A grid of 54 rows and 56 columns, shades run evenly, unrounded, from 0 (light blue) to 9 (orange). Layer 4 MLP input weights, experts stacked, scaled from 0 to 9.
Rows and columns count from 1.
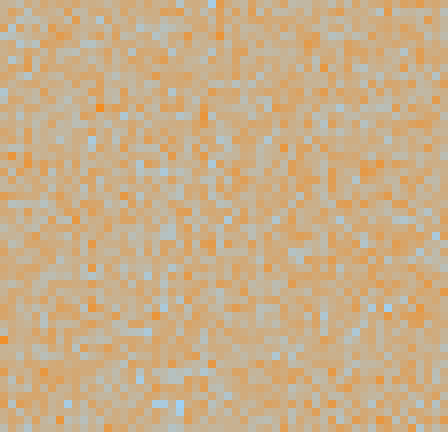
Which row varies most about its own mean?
51
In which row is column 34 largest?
34
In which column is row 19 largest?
36
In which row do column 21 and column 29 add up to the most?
31
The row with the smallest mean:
15
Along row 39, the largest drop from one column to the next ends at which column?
49
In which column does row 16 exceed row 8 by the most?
26
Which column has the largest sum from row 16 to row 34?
42
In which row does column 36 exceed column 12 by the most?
19
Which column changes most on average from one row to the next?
12
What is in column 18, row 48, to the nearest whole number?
1
